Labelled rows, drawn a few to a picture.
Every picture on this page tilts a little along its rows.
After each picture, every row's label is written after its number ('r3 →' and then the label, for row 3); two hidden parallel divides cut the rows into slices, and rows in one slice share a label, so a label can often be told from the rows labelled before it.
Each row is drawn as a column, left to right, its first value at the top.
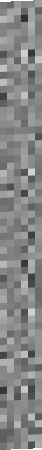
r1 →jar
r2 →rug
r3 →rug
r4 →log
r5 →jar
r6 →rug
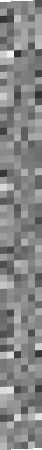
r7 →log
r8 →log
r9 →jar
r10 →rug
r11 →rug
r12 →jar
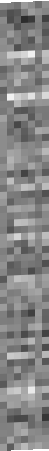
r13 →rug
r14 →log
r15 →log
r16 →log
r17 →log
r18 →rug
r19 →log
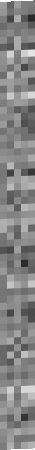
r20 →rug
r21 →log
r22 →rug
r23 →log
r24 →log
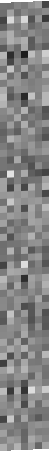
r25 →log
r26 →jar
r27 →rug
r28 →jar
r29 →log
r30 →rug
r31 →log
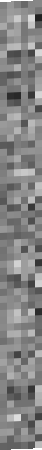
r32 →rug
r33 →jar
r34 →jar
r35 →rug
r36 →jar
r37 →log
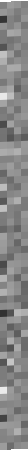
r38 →log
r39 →rug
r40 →rug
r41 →rug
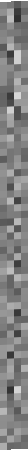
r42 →rug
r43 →jar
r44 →log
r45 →rug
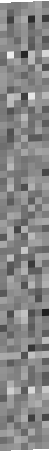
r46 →rug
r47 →log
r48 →rug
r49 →jar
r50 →log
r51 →rug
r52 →log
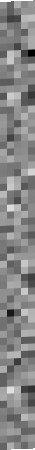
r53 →rug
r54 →log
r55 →log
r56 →jar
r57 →jar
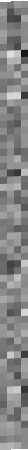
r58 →rug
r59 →log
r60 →log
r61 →jar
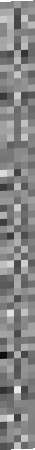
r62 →jar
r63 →jar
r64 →log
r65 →jar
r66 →rug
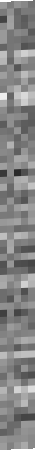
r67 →log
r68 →rug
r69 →log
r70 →log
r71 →log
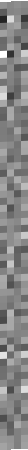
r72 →log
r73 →jar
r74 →rug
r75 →log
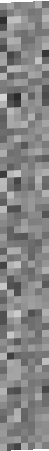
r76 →log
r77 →jar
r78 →jar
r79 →rug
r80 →rug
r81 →rug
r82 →jar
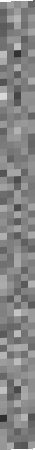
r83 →log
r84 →rug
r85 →jar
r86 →rug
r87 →rug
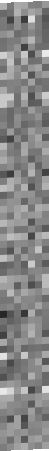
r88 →log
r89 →log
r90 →rug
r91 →log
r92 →jar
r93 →rug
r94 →log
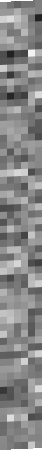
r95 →jar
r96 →jar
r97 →jar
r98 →jar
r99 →log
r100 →log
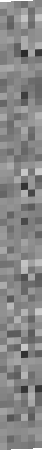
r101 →rug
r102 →rug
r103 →rug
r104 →jar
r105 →rug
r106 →jar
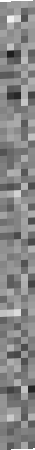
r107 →rug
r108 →jar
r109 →jar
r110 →log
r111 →jar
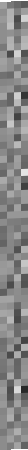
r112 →rug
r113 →jar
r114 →log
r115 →jar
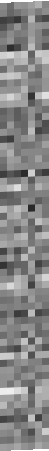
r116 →log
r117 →log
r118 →log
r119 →log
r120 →jar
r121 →log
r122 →log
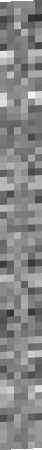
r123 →log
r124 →log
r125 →rug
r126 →rug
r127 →log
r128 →log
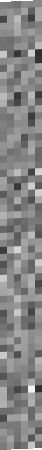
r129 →log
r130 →rug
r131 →jar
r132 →rug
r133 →log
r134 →jar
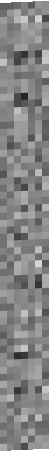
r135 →rug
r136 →rug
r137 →jar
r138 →jar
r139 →rug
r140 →jar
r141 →log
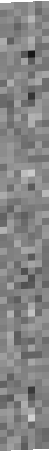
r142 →rug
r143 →rug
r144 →rug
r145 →rug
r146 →jar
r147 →rug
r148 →rug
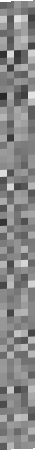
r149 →jar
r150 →log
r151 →jar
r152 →jar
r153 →log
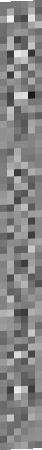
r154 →rug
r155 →jar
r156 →log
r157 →log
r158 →jar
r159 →rug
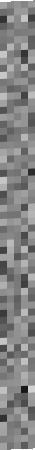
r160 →log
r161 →rug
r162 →rug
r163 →jar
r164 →log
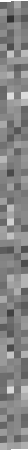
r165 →rug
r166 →log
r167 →rug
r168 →log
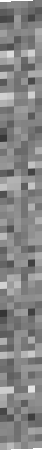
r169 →log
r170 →log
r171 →rug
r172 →rug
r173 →log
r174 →rug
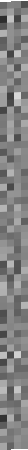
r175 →log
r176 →jar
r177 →log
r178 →rug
